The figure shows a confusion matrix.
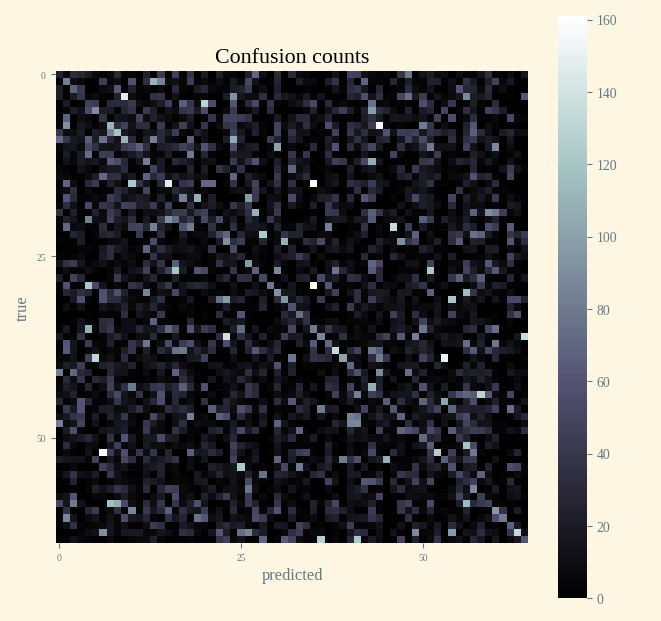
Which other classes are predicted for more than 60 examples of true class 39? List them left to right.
5, 32, 44, 53
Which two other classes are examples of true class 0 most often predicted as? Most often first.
48, 27
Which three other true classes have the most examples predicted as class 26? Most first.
17, 63, 57
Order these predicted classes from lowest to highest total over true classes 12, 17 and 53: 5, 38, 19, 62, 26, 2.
62, 2, 5, 38, 19, 26
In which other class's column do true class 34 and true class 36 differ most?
64
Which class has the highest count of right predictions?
15
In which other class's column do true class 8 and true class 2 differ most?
7
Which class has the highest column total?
56
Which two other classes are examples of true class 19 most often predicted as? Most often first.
27, 59
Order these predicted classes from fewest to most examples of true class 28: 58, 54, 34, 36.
34, 54, 36, 58
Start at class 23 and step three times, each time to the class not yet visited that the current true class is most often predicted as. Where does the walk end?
25
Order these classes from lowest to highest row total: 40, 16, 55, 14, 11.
16, 40, 11, 55, 14
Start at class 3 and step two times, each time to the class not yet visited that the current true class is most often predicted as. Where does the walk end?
24
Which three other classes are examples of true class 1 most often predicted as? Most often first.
13, 14, 42
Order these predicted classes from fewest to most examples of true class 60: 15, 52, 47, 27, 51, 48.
52, 48, 51, 47, 27, 15
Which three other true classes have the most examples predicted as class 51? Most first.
27, 10, 30
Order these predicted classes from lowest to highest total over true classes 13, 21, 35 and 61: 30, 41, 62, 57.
41, 30, 57, 62
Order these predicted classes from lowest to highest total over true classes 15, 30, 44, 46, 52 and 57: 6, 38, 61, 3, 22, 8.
61, 22, 3, 38, 8, 6
